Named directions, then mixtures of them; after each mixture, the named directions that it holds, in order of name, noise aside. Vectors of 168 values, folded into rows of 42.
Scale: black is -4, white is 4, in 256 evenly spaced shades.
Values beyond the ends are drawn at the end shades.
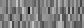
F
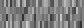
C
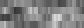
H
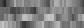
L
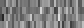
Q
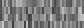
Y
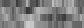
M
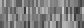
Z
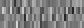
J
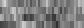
H, L.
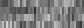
C, L.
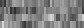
L, Y.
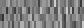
F, Q.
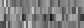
C, L, Y.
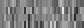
Y, Z.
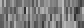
Z.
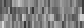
L, Y.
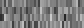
Q, Y.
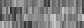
H, L, Y.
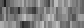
L.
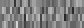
J.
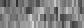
M, Q.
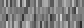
C.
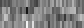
M, Y.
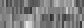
C, M.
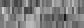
J, M.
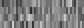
F, L, Y.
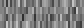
C.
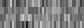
C, L, Y.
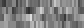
L, M, Q.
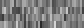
H, J, Y.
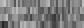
F, H, L.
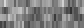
H, M, Z.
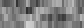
M.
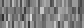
C, Q, Z.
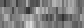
M.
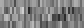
F, H, J.
